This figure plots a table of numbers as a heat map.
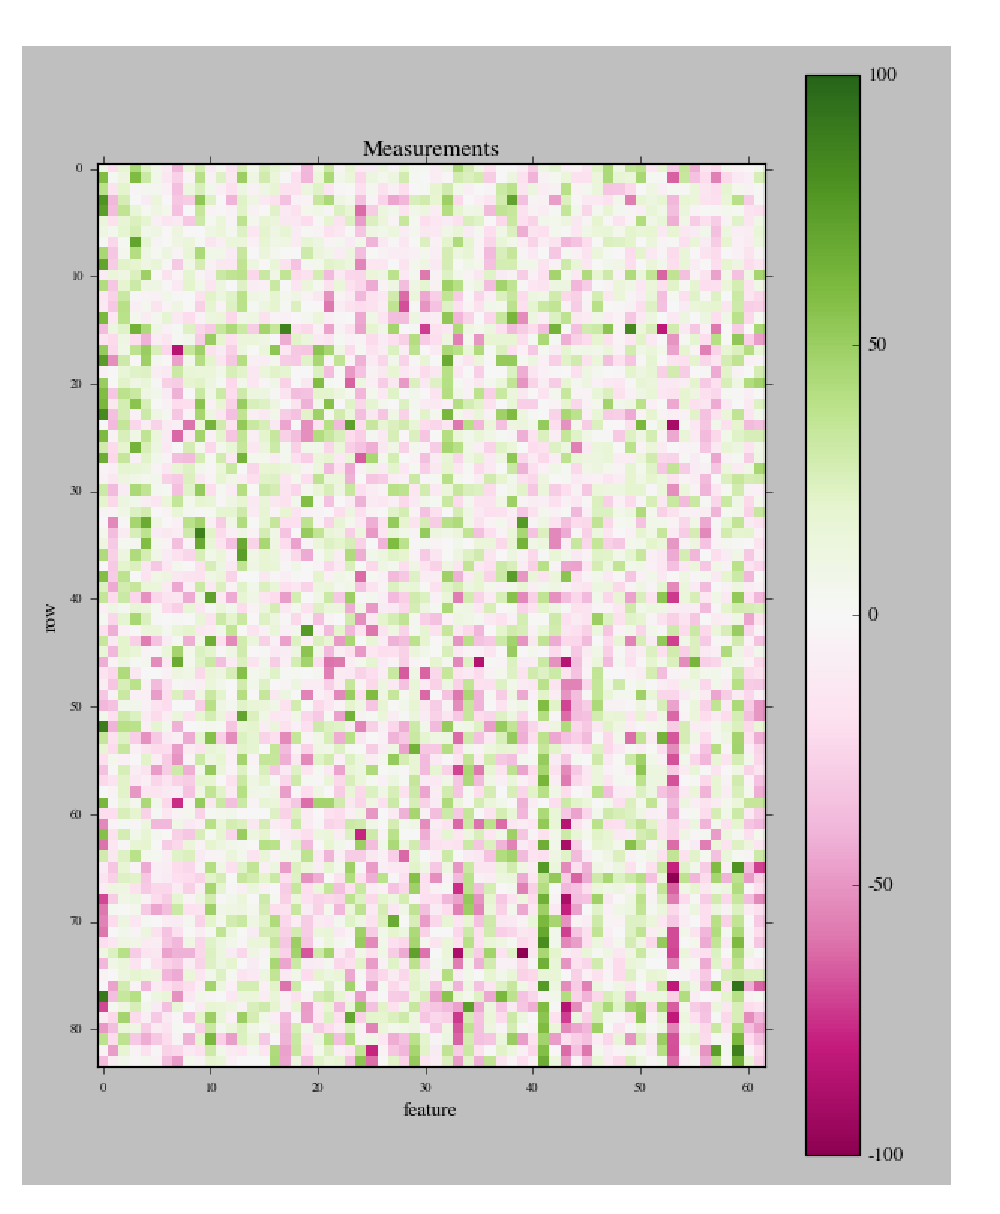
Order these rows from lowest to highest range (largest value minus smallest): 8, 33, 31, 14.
8, 31, 14, 33
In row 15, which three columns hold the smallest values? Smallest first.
52, 30, 57
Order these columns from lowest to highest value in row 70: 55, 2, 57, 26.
55, 2, 26, 57
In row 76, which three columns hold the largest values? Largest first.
59, 41, 57
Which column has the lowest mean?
53
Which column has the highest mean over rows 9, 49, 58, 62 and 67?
13
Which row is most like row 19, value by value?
28
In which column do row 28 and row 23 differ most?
0
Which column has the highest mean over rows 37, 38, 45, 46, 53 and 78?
38
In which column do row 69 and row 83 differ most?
7
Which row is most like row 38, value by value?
14
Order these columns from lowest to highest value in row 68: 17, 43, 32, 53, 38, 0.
43, 0, 53, 32, 17, 38
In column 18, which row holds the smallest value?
35
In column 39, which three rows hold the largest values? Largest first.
33, 35, 34
